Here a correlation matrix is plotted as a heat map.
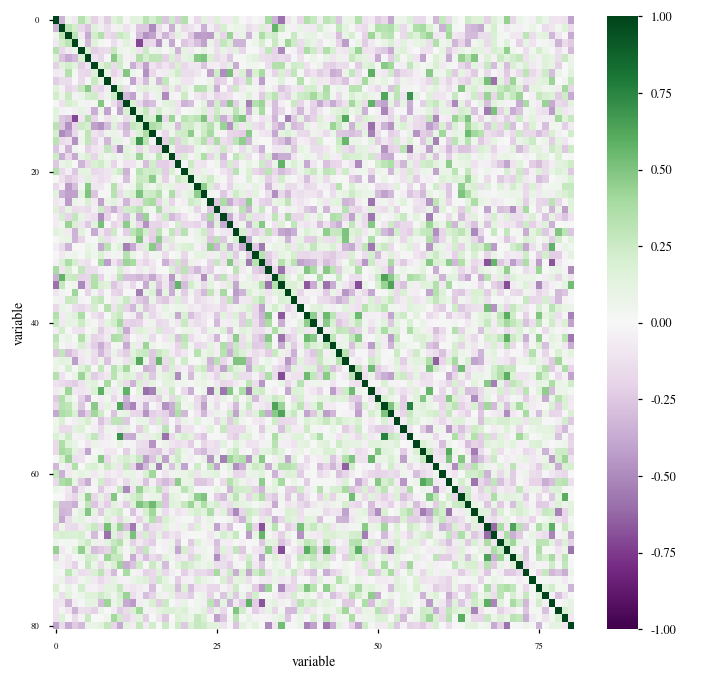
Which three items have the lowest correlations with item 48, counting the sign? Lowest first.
68, 32, 12
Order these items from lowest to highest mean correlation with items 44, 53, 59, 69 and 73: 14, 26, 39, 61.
61, 14, 39, 26
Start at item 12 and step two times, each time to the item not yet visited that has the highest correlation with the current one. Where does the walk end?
32
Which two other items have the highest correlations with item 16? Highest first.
13, 45
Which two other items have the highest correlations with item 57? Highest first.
61, 50
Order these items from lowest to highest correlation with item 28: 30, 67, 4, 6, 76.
6, 76, 30, 67, 4
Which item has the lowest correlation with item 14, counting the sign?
49
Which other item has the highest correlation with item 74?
44
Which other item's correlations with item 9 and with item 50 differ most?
5
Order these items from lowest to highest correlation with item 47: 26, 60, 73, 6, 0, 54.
6, 73, 60, 26, 54, 0
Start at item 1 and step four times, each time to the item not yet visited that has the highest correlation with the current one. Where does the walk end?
10
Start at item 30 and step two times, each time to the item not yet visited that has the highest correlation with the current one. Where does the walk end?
67
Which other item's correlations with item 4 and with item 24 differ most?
35
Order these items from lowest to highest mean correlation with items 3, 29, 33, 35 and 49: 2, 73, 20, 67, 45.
20, 67, 45, 73, 2
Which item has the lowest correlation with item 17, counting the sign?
55
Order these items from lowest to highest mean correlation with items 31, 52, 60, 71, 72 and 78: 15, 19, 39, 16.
39, 16, 15, 19
